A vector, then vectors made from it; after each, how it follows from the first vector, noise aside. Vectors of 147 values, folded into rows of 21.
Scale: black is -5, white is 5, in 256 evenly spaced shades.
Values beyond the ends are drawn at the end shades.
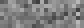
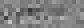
reversed, partly zeroed.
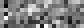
reversed, negated, scaled up.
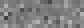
reversed, partly zeroed.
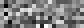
reversed, negated, scaled up.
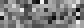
scaled up.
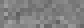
reversed, shrunk.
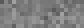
wrapped around, shrunk.
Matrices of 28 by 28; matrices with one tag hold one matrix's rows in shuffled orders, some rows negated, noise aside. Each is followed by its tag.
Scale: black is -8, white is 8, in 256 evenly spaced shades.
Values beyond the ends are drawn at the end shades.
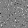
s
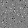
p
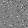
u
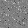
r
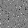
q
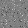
p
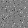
p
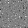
q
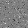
r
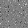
q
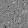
r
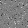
s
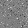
u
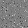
p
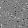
s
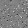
u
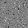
r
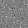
p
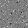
u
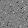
u
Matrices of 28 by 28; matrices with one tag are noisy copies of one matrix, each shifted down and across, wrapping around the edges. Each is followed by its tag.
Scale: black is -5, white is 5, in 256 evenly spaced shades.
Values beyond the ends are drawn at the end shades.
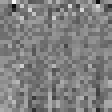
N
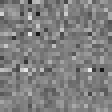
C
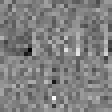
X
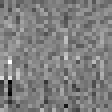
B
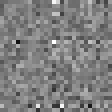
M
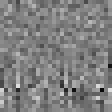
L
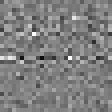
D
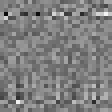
D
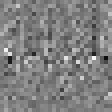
N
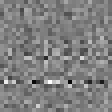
D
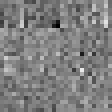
X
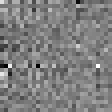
M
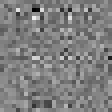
M
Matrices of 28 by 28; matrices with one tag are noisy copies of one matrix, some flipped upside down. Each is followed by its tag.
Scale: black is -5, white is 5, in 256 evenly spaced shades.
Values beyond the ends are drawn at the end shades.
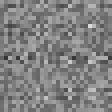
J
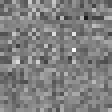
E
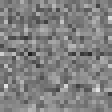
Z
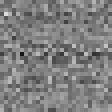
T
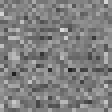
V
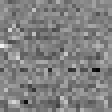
V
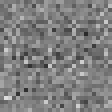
T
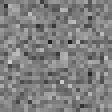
V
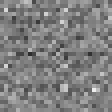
Z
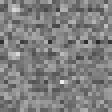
V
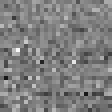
E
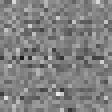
T
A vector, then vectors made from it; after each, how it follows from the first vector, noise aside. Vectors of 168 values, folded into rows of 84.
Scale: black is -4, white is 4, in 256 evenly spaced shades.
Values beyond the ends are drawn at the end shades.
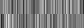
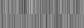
wrapped around, shrunk.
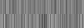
wrapped around, shrunk.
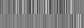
reversed, partly zeroed.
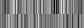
wrapped around.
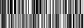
wrapped around, negated, scaled up.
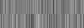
wrapped around, shrunk.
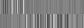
negated, partly zeroed.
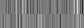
reversed, partly zeroed.
